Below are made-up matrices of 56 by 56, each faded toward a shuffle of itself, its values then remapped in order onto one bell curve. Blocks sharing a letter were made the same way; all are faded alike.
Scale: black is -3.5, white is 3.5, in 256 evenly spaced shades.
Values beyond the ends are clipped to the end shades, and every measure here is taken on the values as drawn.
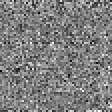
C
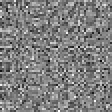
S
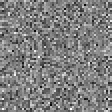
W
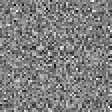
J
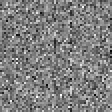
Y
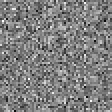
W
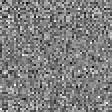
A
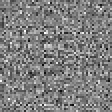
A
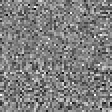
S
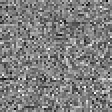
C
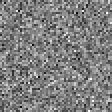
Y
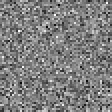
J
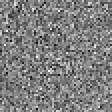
Y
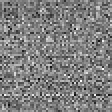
A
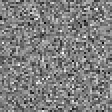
Y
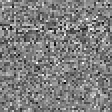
C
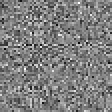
S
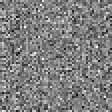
J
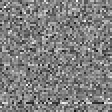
C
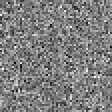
Y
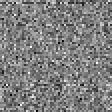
C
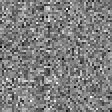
W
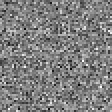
C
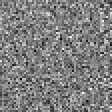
J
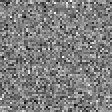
C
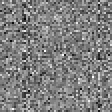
W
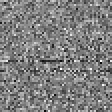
C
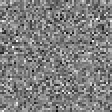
A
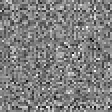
S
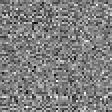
S
